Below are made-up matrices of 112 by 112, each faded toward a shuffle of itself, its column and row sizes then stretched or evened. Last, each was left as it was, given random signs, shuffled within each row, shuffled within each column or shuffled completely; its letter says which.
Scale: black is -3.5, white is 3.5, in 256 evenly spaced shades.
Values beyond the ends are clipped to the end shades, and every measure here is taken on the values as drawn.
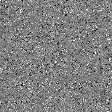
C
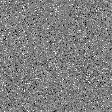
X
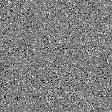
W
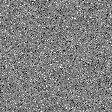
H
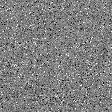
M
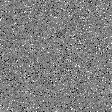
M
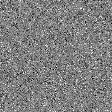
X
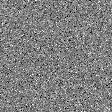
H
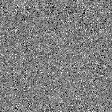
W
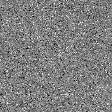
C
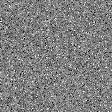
X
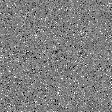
W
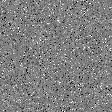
H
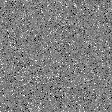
X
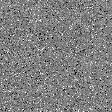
C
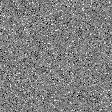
M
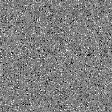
W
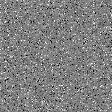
W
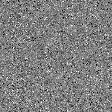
C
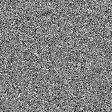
X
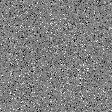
X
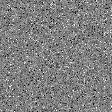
X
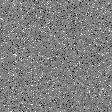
H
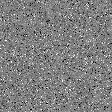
M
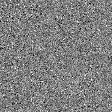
X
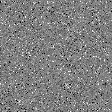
C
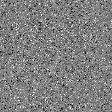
W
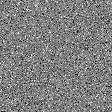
H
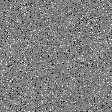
X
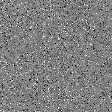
X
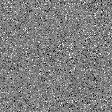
W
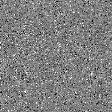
W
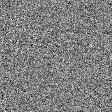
C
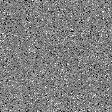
C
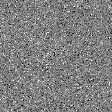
W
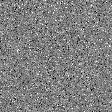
H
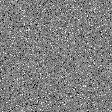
X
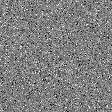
H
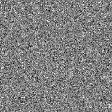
W
